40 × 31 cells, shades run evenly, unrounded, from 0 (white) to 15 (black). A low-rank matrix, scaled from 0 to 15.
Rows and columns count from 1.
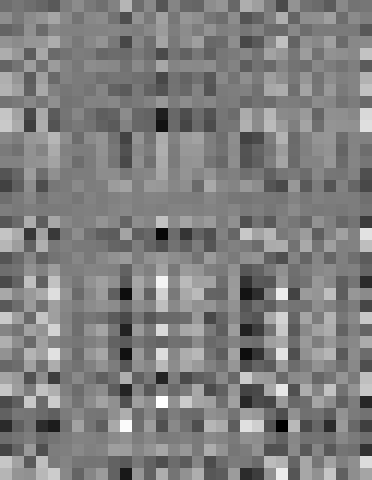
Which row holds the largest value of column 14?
20
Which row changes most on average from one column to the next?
36
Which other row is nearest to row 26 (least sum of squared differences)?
19
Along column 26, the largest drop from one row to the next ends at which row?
39
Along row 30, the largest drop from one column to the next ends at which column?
12
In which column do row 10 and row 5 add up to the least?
31
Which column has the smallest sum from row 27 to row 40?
24
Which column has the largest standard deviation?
14
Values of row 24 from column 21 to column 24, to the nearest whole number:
12 10 10 6
